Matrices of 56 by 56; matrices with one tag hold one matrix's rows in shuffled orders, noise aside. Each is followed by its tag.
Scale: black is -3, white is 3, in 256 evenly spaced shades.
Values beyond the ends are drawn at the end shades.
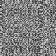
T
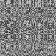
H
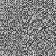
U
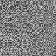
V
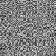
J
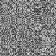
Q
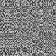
V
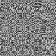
Q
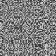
T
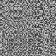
T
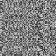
T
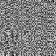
H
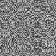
Q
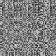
T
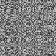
H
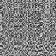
T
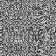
T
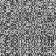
H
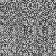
U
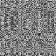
H
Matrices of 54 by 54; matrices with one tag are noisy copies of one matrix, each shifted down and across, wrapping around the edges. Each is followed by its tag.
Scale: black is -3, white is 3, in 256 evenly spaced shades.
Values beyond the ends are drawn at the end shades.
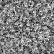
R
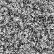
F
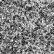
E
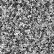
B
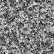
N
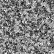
F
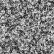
N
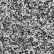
F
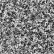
B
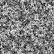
N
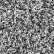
R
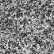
E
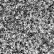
E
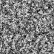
R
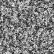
R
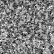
R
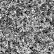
E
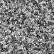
F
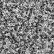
B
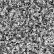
R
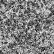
E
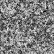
E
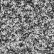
N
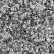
E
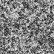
E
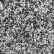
E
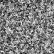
B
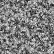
F
